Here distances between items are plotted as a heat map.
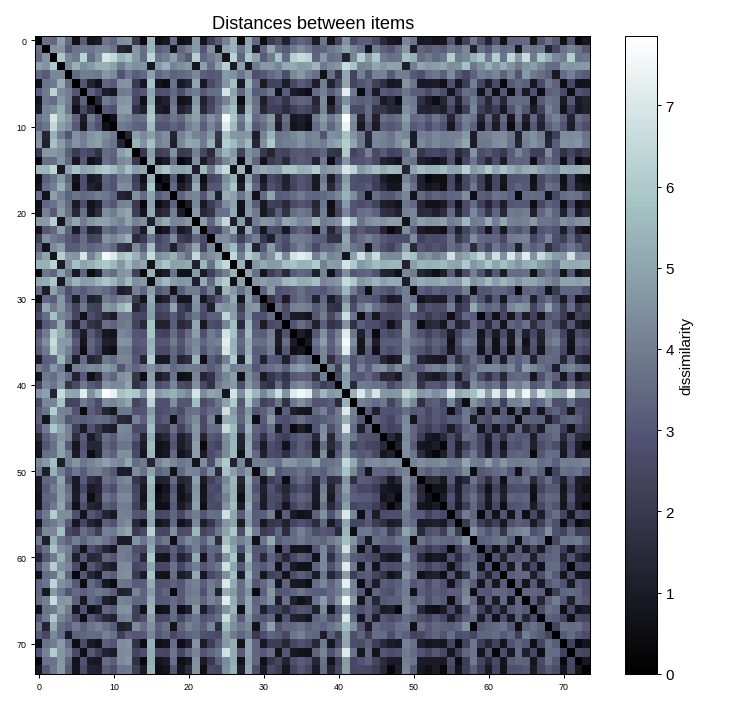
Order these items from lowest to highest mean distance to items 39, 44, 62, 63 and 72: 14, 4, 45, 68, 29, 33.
14, 33, 45, 29, 68, 4
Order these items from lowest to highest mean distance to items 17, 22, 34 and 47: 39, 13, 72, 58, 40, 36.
72, 39, 36, 13, 40, 58
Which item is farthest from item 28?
41
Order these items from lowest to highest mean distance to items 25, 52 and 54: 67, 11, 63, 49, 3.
67, 63, 11, 49, 3
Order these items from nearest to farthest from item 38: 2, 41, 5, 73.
73, 5, 2, 41
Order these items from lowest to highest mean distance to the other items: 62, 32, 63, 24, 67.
62, 32, 67, 63, 24
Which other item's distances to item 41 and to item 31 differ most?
13
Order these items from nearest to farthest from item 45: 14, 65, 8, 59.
59, 65, 8, 14
